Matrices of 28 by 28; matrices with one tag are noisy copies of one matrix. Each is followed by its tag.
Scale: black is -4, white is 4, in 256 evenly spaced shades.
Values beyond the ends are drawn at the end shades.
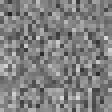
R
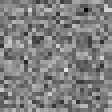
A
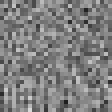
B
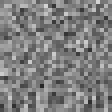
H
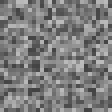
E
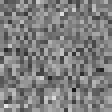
R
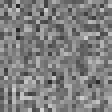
B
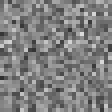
H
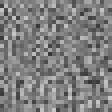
B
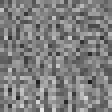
B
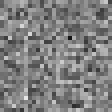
E
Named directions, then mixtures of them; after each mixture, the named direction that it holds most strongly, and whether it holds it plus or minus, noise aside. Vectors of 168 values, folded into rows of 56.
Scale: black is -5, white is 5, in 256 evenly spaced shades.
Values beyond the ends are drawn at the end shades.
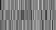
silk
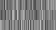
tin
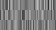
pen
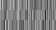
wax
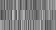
tin, plus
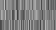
tin, minus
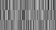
pen, plus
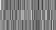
silk, minus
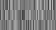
pen, plus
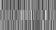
silk, minus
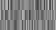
pen, minus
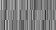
wax, plus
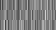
wax, minus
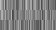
tin, minus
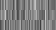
tin, minus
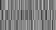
silk, plus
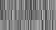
tin, plus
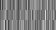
wax, minus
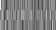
silk, minus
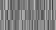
pen, minus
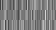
wax, minus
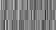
wax, plus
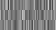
pen, minus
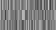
pen, minus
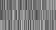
tin, plus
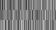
wax, minus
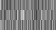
silk, minus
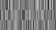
pen, plus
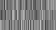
tin, plus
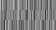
wax, plus
